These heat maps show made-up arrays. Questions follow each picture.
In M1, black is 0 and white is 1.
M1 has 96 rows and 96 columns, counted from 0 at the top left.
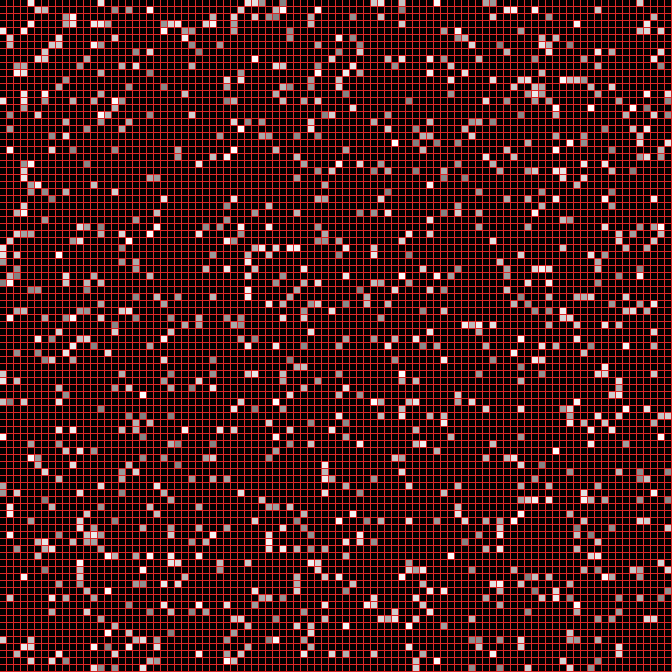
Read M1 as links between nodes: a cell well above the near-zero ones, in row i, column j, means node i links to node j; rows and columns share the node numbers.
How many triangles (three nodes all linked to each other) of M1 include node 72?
6
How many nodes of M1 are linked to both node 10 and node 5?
2
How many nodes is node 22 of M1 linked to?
9
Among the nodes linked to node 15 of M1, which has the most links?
node 3
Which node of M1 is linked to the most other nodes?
node 14
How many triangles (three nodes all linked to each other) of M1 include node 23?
7
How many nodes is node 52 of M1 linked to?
4
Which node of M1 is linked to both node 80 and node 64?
node 11
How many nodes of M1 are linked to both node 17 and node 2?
4
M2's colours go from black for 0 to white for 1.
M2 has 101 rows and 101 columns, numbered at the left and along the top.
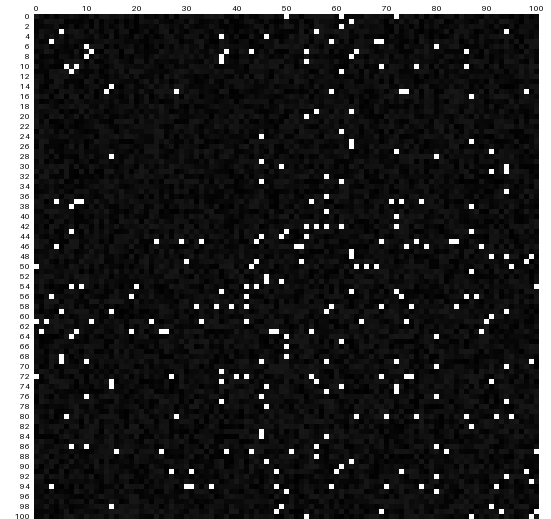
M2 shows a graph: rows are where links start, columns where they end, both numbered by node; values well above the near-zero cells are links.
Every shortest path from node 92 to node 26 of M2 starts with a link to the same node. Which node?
node 94
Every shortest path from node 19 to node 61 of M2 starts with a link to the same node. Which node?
node 56
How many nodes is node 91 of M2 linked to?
6
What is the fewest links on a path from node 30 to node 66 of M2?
6
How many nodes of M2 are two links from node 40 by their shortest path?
7
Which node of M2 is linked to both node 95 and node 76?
node 80
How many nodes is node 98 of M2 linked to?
3
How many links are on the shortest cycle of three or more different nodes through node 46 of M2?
6
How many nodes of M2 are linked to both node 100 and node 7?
1
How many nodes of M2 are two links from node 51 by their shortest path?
6
